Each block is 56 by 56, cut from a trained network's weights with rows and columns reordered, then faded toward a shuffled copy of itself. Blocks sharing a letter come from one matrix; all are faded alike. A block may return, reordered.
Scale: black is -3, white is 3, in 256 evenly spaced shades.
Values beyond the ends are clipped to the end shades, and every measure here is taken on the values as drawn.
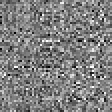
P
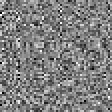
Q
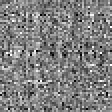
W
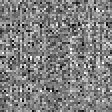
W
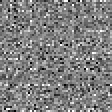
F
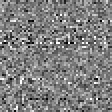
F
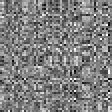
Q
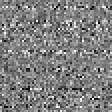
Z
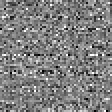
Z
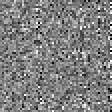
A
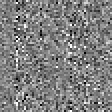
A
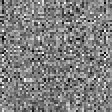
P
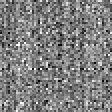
W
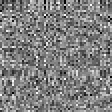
Q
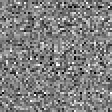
F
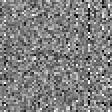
A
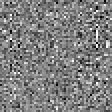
A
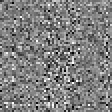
A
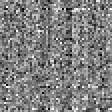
W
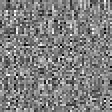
Q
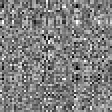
Q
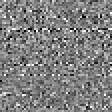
Z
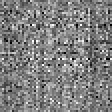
W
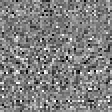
F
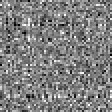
P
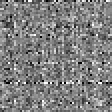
W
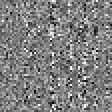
A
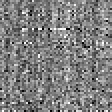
W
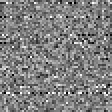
F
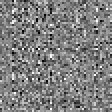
A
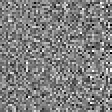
Q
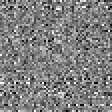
Z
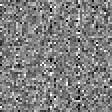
A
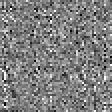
A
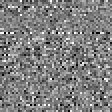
Z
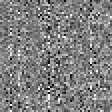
A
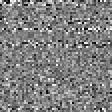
Z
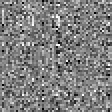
A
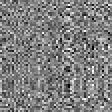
Q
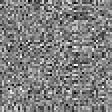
Q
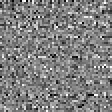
F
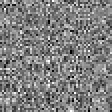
Q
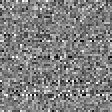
F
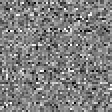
F
